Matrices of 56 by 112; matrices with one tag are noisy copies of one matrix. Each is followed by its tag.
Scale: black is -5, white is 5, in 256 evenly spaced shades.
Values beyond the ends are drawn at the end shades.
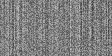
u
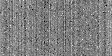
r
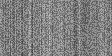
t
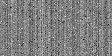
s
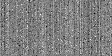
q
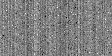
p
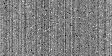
r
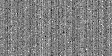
s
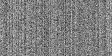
r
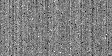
u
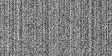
u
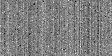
q
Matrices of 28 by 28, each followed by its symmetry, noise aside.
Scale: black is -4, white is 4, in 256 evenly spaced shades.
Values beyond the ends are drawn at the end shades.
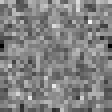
mirrored left to right.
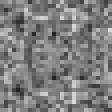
mirrored top to bottom.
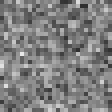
antisymmetric.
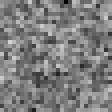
no symmetry.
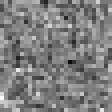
no symmetry.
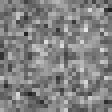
mirrored top to bottom.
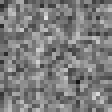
symmetric.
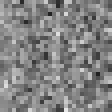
mirrored top to bottom.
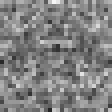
mirrored left to right.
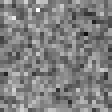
antisymmetric.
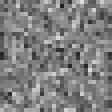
same after a half turn.
